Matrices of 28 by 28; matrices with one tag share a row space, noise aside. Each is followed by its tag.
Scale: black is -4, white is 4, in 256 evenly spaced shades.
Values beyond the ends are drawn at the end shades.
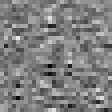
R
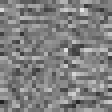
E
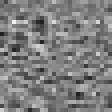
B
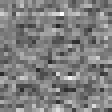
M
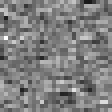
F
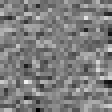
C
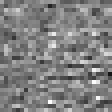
R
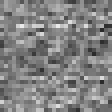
M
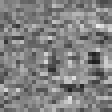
R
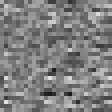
R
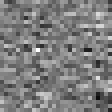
C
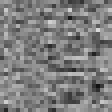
R
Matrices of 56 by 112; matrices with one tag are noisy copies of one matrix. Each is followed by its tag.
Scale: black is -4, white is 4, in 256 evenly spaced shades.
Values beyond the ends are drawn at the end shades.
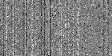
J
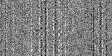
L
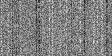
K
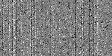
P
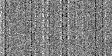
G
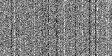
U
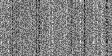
K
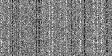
K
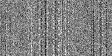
L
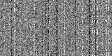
U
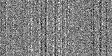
L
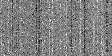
K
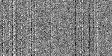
P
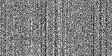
L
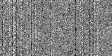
P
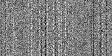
L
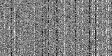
U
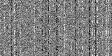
U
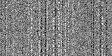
L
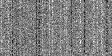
K
